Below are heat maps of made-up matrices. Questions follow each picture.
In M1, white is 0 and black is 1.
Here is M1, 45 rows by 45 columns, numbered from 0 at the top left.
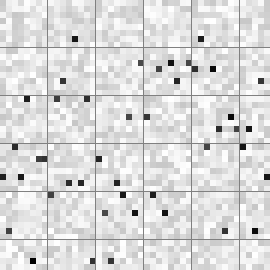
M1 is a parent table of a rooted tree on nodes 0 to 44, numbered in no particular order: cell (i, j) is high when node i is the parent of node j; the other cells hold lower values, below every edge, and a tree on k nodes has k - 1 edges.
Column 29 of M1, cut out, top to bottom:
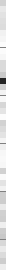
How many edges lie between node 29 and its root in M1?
2
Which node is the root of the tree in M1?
30
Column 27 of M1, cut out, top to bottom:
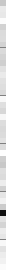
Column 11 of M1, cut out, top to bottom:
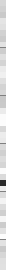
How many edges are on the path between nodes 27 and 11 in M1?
2
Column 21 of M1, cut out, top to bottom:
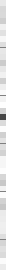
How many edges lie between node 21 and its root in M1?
2
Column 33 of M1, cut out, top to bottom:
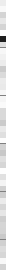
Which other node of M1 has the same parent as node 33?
12
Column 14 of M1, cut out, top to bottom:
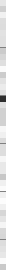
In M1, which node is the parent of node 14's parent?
26
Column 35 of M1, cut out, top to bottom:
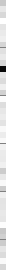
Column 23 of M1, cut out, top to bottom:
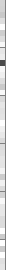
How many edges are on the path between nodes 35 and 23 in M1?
5
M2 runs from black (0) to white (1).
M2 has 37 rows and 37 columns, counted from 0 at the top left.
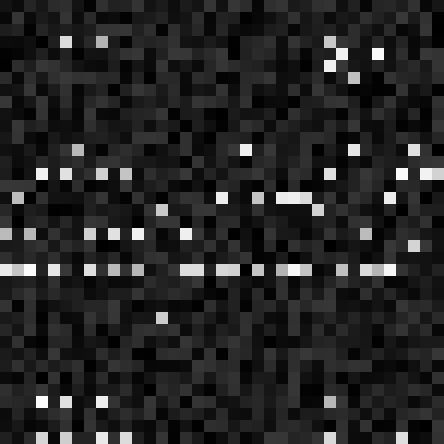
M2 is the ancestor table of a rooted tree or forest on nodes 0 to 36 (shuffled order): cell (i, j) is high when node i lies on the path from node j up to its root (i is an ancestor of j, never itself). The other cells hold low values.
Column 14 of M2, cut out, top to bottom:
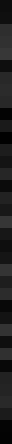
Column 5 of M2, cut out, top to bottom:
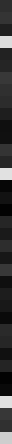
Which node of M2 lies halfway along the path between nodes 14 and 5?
33
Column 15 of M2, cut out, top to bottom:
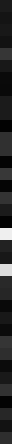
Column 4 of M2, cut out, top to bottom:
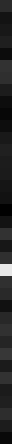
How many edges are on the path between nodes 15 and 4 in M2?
3
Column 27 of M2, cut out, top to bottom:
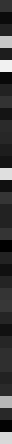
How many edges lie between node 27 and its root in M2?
5
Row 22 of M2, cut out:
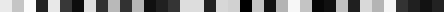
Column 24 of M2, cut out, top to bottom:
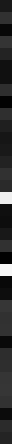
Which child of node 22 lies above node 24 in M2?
16
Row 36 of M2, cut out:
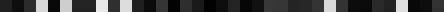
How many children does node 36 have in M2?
2
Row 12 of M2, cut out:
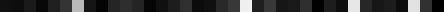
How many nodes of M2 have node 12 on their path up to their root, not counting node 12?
4
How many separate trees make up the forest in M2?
4
